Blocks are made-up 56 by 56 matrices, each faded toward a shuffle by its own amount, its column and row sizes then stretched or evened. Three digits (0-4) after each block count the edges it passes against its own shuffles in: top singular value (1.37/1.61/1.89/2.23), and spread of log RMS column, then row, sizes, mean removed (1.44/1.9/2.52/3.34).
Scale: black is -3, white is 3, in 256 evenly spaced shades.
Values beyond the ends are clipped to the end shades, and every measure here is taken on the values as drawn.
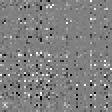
0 3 3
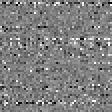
2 0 3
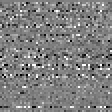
0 0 4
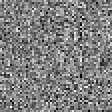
3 1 0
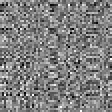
4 1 2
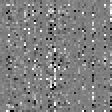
1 4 1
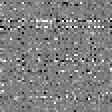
3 2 3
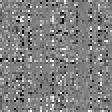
2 4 2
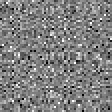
4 1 0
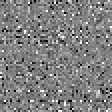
3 1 2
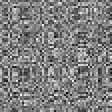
4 2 1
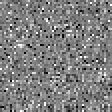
3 0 2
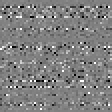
3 0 4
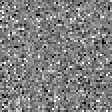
0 1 0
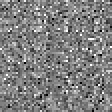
3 1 0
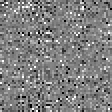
3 1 1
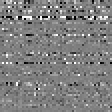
4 0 4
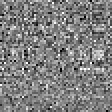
3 0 2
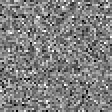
0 0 1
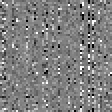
2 4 0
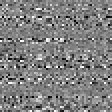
3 0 4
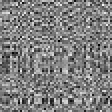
4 1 2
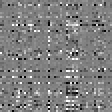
4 3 4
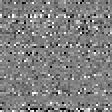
2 1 4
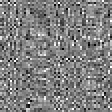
4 2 1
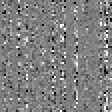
0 4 0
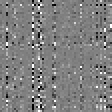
4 4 2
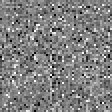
3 1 1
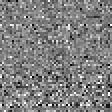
2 0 3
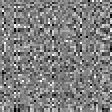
4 3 0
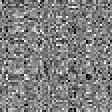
4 1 1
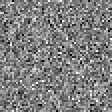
1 0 0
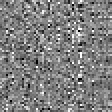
3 3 0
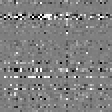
4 2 4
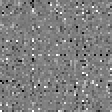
0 2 2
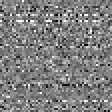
4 0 3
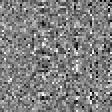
3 2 1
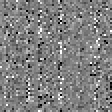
2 3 0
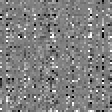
2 4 2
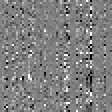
3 4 0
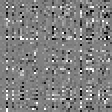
4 4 3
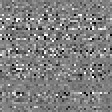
3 1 4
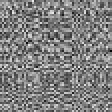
4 1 1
